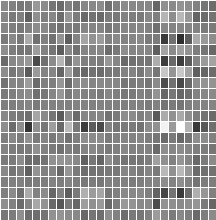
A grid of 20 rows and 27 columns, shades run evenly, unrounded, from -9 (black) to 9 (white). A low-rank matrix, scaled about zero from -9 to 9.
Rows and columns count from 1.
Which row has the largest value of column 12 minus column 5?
6
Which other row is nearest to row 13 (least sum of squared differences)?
10
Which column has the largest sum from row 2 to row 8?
4
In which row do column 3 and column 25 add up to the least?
12
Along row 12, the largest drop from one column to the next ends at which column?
25
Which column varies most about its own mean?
23
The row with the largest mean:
19
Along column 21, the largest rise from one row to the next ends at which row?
7
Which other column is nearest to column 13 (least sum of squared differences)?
11
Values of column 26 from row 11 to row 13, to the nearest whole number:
-1 -3 1
